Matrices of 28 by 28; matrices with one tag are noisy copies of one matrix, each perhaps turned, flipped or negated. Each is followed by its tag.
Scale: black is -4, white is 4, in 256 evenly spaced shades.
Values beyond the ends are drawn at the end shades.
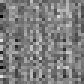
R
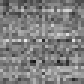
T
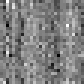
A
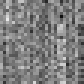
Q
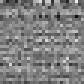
R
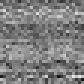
A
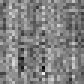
T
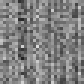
Q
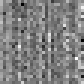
R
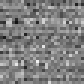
Q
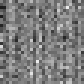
R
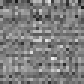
R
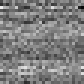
A
